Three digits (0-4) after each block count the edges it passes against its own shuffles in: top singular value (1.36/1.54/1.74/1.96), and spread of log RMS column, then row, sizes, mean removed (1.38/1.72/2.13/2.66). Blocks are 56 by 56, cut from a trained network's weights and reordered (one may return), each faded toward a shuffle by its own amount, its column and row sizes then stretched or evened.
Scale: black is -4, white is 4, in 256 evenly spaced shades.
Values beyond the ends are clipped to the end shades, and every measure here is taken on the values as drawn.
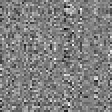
3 4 0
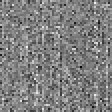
2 1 0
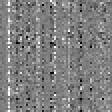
4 4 2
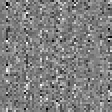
2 4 0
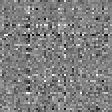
3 2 4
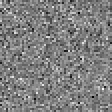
0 0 0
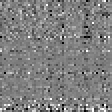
1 1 4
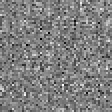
2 2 1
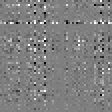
3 4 4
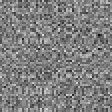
4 0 1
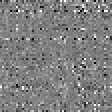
1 3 4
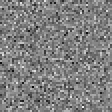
0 1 0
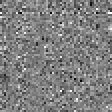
2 3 0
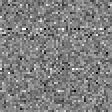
1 0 2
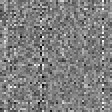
3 3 2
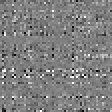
2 3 4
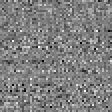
1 0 4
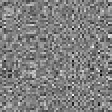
4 3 1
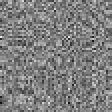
4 3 2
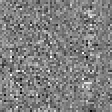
1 3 1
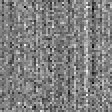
4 3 0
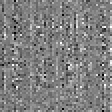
2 4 2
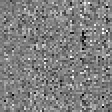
0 4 0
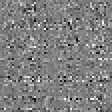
0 3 4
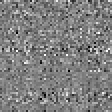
0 2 4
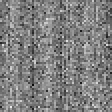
3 1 0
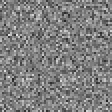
3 0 1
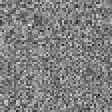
3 0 1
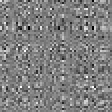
4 4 3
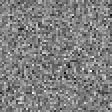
0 0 1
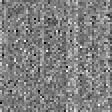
2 1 1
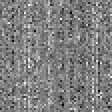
3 3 0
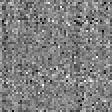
0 0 2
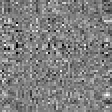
3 3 3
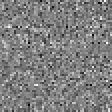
2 1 2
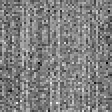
4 1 0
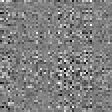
4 4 4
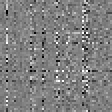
3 4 2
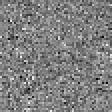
1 2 2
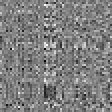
4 4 3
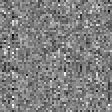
2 3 0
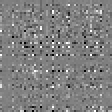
1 4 4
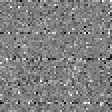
1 2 3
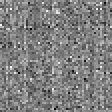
1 1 2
